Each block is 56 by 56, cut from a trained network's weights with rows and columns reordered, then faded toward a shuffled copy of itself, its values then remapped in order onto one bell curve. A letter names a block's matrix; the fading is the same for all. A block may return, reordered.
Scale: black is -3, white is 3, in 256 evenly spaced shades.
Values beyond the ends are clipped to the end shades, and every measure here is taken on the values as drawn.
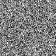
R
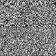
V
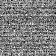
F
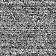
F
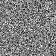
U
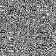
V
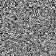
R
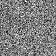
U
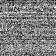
F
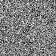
U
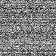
F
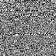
V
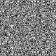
V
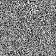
R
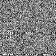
R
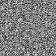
V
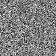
R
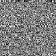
V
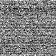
F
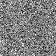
U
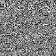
V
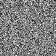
U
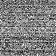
F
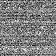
F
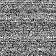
F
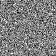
U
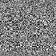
V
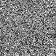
R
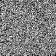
R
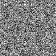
R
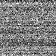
F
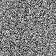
U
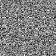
V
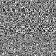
V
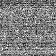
F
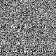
R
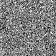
U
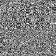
V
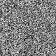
U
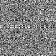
V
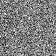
U
